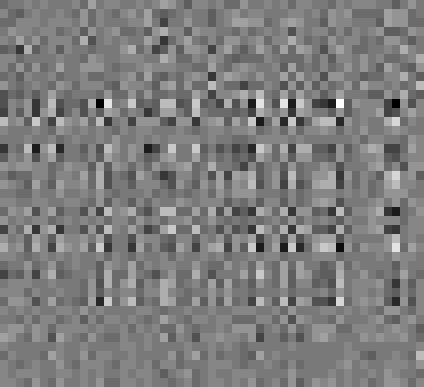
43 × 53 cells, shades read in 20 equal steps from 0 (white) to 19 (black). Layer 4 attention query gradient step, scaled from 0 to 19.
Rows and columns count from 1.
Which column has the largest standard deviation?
50
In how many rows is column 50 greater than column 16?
17
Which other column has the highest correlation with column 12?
21
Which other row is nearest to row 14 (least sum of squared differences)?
28
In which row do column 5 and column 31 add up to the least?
14
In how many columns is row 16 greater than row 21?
24
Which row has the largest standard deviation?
12
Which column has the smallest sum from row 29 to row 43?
43
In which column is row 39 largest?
31
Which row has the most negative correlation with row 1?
5
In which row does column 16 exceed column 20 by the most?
4
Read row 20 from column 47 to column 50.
10 12 6 3
